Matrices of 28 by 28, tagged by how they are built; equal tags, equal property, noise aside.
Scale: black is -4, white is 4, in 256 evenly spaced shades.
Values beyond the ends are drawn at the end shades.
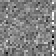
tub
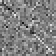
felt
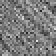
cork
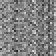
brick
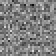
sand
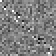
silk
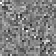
silk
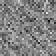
cork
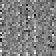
tub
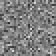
brick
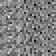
brick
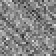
cork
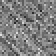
cork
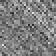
cork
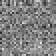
sand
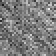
cork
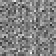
brick
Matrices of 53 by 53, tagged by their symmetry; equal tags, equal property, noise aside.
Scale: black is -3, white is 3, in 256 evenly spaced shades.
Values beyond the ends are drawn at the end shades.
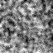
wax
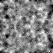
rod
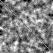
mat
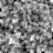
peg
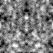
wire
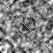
peg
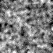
mat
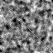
mat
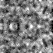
rod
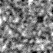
mat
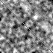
peg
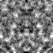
wire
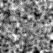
wax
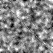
mat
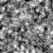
mat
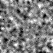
wax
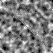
peg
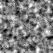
wax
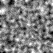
wax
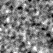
wax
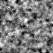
mat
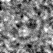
wax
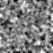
wax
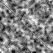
peg
